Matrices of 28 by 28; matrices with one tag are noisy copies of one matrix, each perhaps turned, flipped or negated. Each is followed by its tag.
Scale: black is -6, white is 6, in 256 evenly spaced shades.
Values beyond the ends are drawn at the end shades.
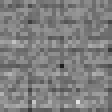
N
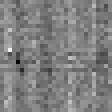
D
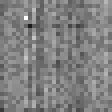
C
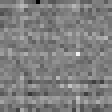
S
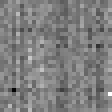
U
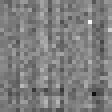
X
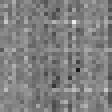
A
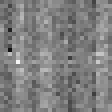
D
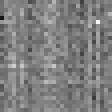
U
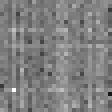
U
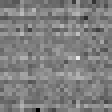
S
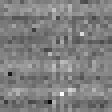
D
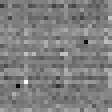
C
